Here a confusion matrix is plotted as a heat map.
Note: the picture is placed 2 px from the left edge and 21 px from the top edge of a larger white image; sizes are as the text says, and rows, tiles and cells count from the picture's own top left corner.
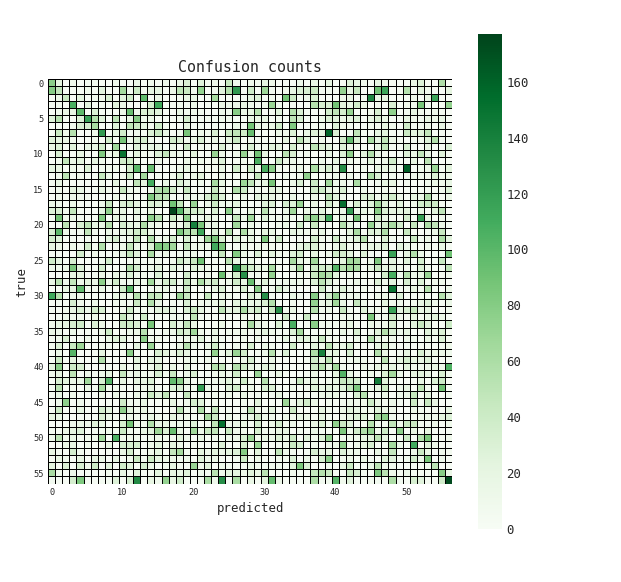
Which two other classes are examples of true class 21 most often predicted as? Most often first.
1, 18
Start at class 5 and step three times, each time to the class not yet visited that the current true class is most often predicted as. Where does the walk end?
9
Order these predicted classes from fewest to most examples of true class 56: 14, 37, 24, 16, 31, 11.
14, 11, 37, 16, 31, 24
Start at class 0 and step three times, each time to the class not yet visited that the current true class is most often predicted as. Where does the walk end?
10
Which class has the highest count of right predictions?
56
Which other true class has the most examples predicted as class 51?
24
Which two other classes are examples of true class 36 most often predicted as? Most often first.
13, 45
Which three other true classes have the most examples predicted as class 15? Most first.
3, 23, 49
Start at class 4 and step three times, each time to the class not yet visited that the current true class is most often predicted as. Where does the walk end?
48
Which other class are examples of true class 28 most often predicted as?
7
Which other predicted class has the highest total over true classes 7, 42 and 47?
46
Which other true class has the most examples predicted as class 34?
6
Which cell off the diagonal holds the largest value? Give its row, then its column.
18, 17
